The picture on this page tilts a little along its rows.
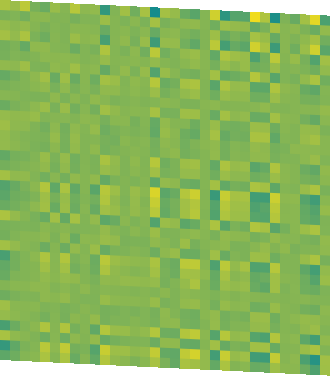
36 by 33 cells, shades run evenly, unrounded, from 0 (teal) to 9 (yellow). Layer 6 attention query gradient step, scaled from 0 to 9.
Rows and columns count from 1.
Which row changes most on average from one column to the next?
1
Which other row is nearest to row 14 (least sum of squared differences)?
15
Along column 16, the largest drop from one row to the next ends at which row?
22
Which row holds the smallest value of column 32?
35
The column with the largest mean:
20
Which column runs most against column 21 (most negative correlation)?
18
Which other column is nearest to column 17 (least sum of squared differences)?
2
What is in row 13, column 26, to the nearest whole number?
6
